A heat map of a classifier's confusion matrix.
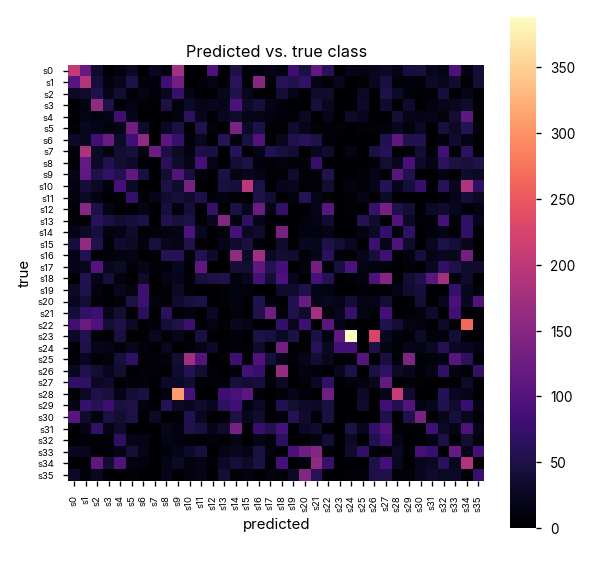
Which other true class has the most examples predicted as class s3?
s6
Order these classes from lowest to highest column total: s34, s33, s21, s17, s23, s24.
s23, s17, s24, s33, s21, s34
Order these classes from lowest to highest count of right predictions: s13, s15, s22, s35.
s15, s35, s22, s13
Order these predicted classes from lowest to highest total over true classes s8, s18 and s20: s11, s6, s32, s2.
s2, s6, s11, s32
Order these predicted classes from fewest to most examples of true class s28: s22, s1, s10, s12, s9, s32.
s12, s1, s32, s10, s22, s9
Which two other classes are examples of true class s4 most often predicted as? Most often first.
s34, s10
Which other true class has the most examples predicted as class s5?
s9
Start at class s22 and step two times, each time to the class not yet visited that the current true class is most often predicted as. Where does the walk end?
s21
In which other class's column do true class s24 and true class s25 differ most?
s10
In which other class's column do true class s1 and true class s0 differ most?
s16
